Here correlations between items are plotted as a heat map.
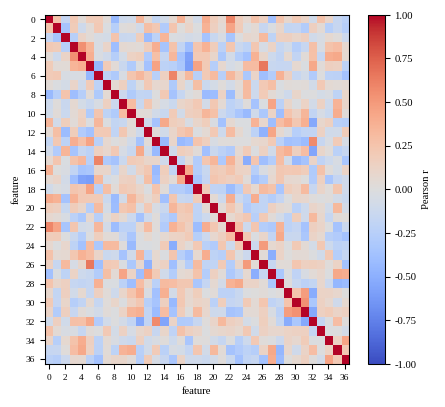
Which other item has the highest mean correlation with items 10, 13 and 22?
19
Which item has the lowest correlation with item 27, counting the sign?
25
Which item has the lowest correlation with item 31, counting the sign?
32
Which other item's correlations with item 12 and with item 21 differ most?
26
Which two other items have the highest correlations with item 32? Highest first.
13, 5
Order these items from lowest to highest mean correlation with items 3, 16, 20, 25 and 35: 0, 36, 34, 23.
23, 36, 34, 0
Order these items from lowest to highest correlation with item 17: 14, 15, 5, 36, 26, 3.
5, 3, 26, 36, 15, 14
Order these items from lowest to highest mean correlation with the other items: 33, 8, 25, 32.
8, 32, 25, 33
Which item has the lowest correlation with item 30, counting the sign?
15
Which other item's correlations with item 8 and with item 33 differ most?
0
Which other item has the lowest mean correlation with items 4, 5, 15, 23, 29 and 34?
17
